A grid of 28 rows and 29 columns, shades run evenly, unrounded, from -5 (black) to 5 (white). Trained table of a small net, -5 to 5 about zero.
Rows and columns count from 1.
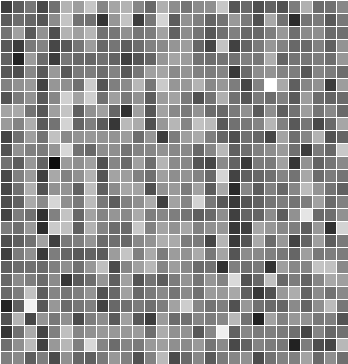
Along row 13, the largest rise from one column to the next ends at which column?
6
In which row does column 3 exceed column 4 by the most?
24
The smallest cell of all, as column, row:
5, 13
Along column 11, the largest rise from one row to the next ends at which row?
10
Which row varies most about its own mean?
18
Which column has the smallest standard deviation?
16
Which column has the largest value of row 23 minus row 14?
20
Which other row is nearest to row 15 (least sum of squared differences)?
14
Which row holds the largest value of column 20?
22
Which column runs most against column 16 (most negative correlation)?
26
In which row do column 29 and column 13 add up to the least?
25
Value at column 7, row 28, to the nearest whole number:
-1
